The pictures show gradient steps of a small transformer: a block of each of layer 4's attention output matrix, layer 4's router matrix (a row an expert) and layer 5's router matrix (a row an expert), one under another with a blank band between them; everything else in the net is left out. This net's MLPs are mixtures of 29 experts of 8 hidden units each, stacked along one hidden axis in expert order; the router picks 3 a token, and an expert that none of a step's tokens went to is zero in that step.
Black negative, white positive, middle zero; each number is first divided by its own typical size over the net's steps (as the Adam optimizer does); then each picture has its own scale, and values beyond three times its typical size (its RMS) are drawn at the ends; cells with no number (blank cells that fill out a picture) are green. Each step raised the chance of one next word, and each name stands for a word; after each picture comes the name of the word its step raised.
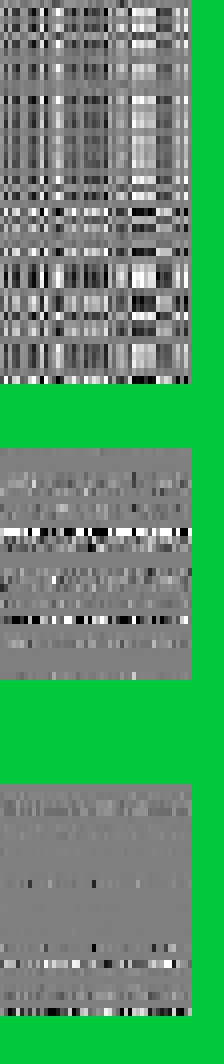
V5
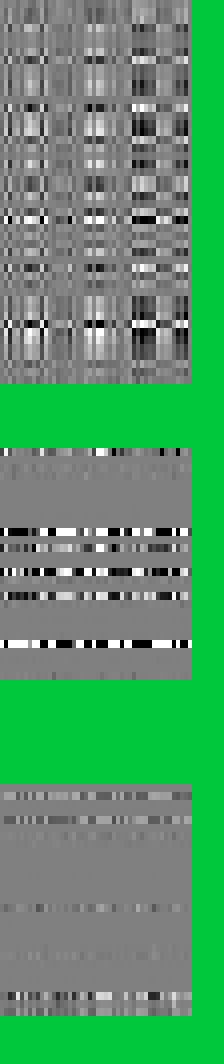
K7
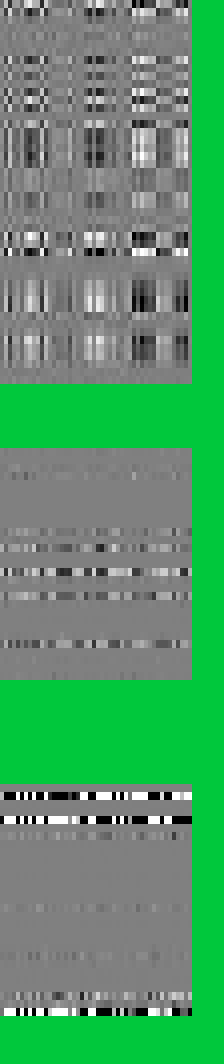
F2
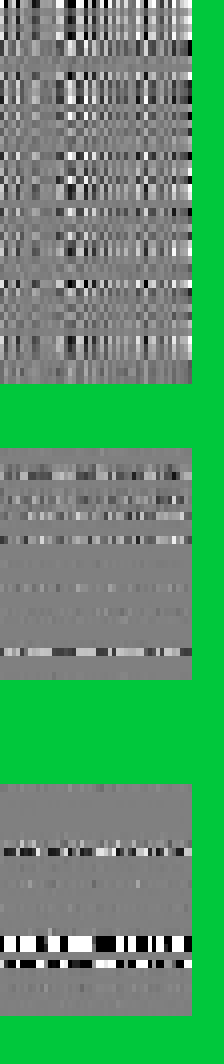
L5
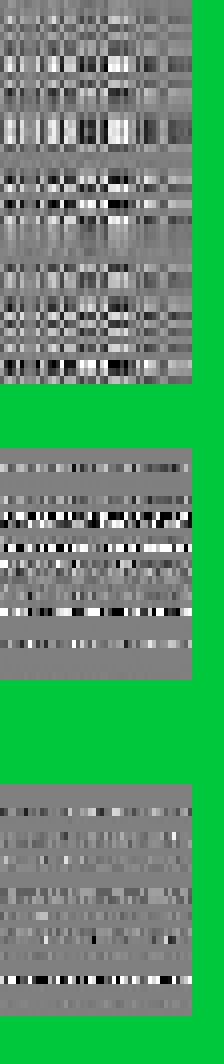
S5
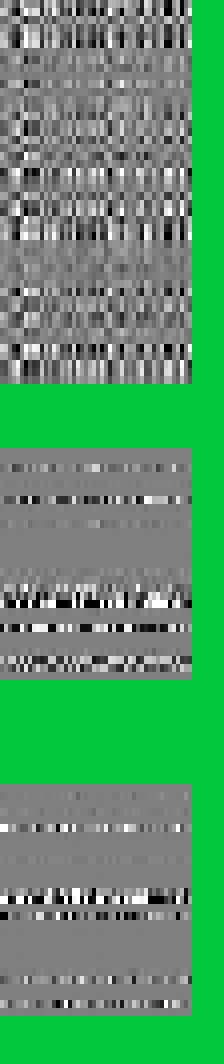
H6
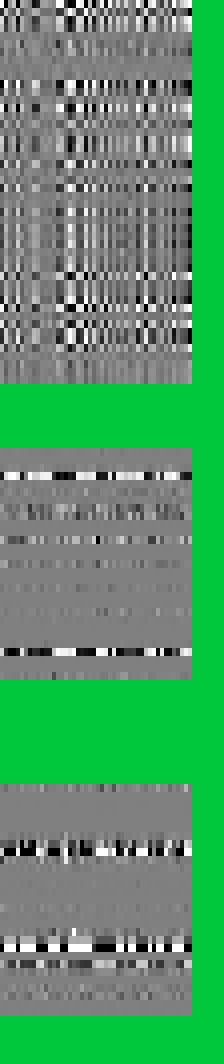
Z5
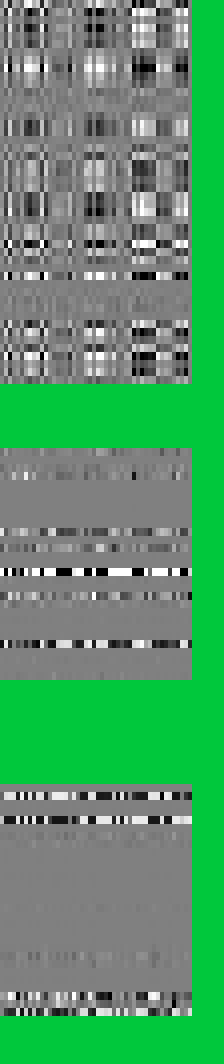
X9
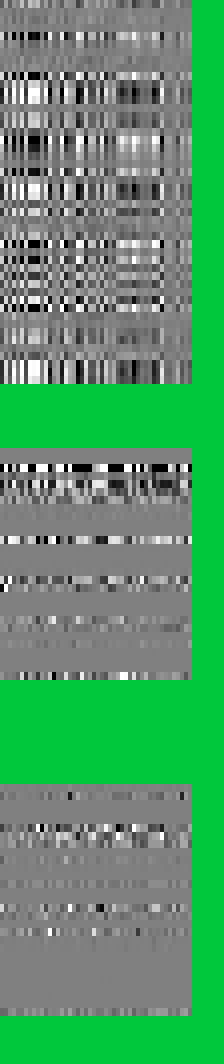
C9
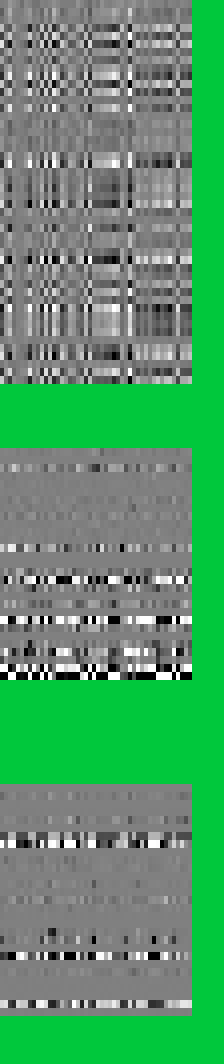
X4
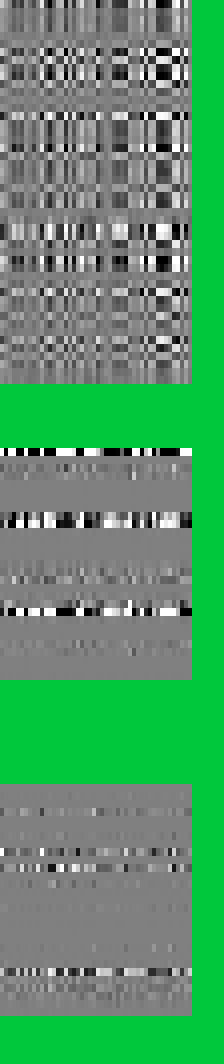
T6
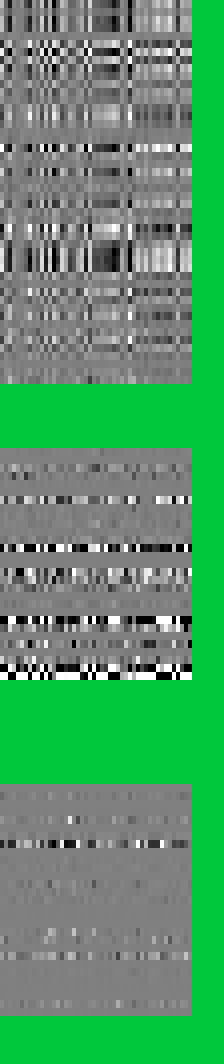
T6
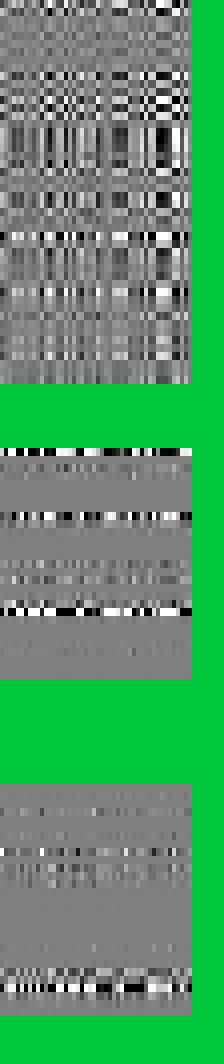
F2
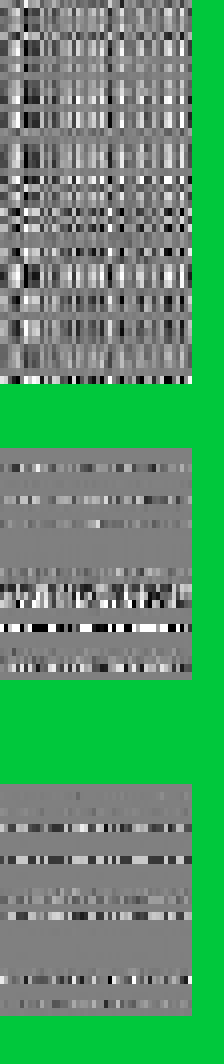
V5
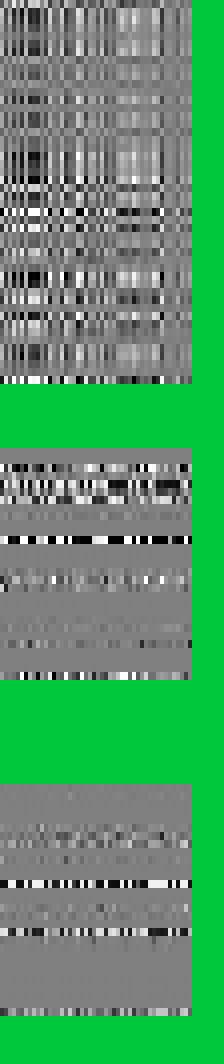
V5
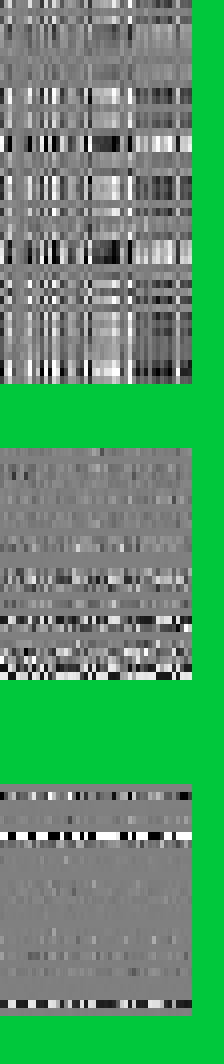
C9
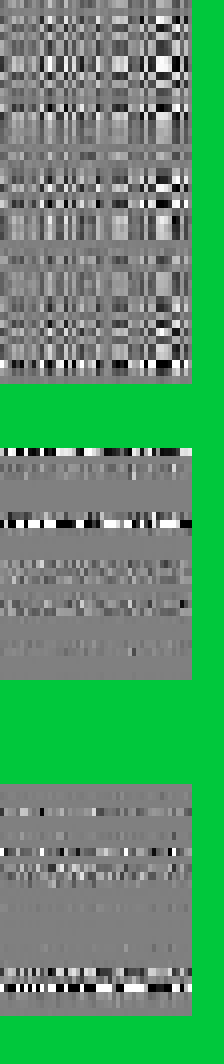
S5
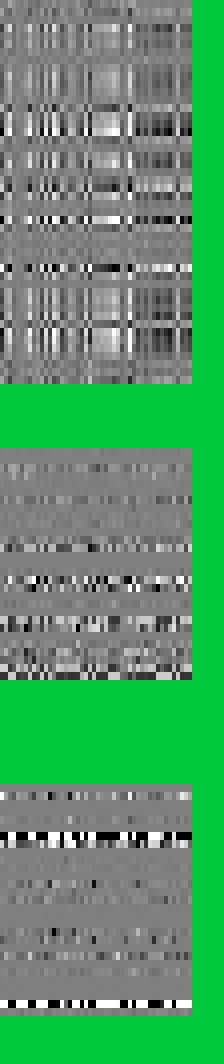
K7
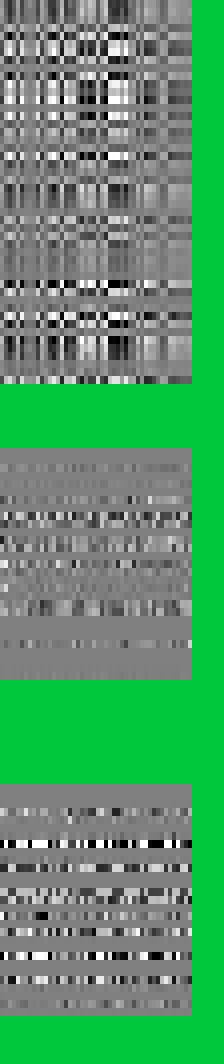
L5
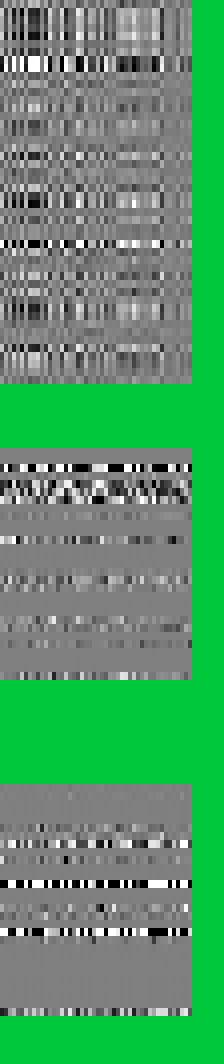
X9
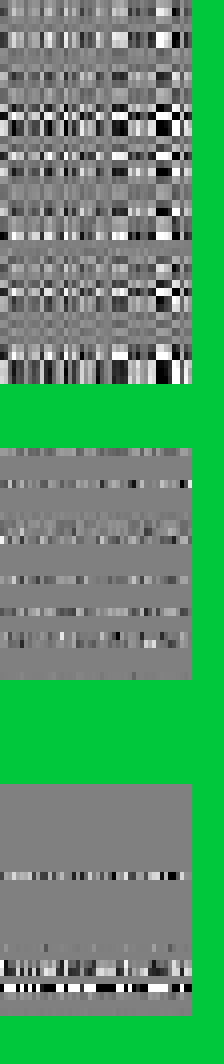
H6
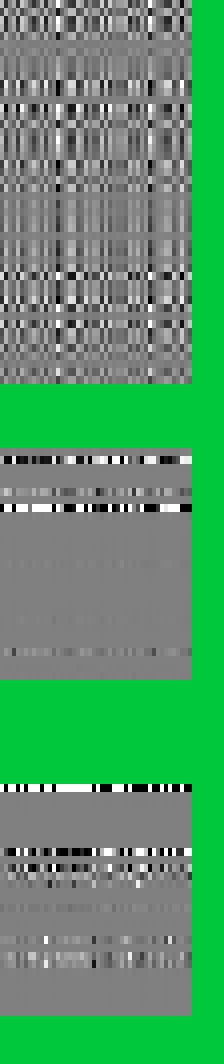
Z5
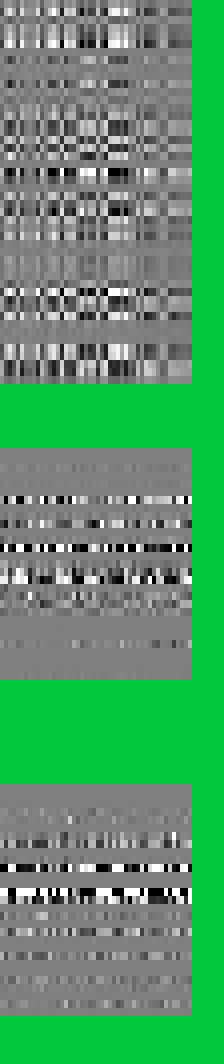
H6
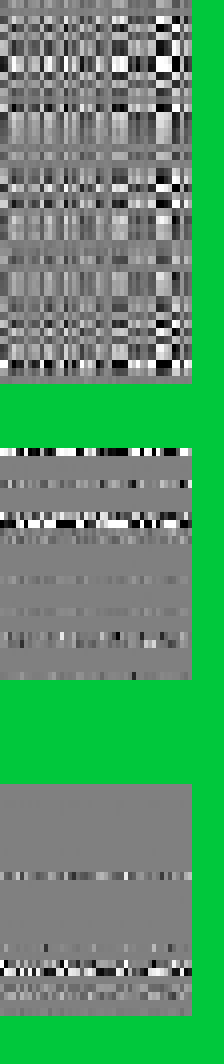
S5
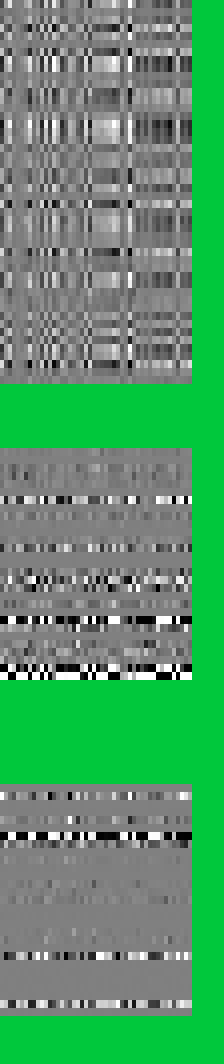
S5
